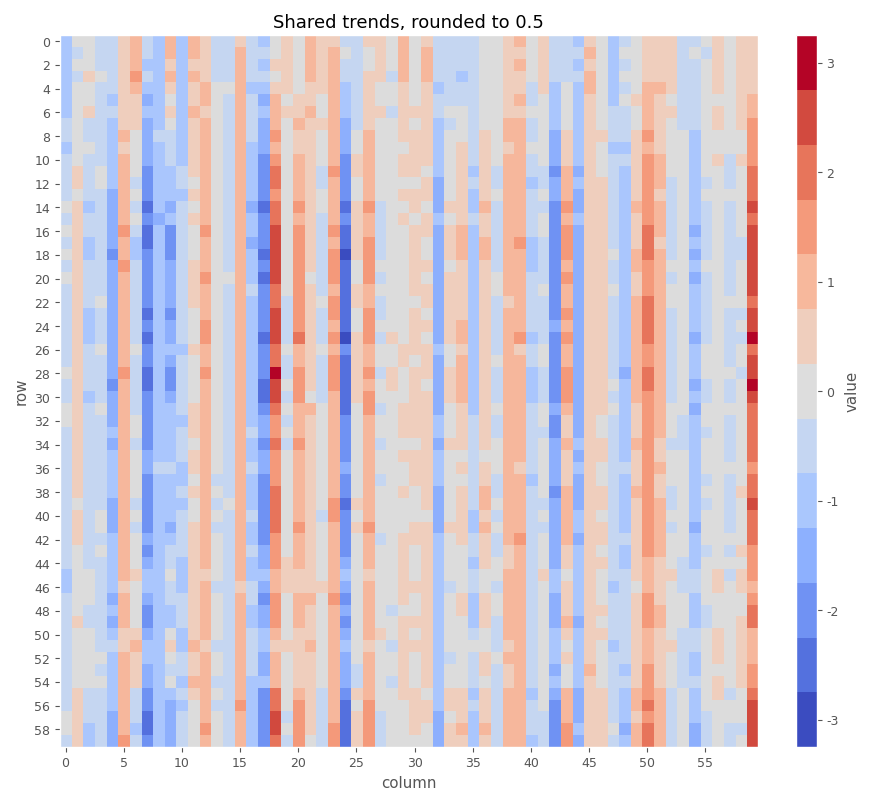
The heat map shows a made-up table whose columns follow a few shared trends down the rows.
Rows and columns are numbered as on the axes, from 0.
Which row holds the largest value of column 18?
28
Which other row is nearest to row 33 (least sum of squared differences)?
32
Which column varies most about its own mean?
9
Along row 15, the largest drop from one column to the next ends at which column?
24
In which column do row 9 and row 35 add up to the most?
59
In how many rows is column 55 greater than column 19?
4
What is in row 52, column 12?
1
